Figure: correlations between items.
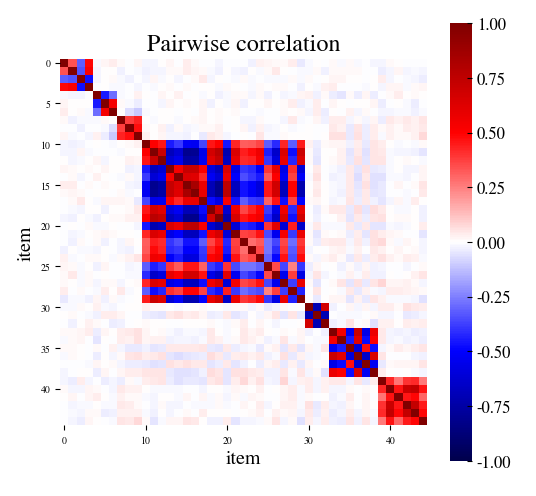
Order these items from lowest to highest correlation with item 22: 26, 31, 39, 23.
26, 31, 39, 23
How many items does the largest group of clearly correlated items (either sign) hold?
20
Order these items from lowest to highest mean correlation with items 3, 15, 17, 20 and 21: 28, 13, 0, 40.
40, 0, 28, 13
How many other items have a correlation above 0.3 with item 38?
3
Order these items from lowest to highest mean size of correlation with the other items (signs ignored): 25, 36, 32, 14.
32, 36, 25, 14
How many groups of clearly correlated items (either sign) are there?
7
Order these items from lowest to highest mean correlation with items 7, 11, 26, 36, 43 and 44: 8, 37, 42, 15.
37, 15, 8, 42
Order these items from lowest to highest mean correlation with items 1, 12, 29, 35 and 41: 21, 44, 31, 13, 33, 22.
13, 33, 31, 44, 22, 21
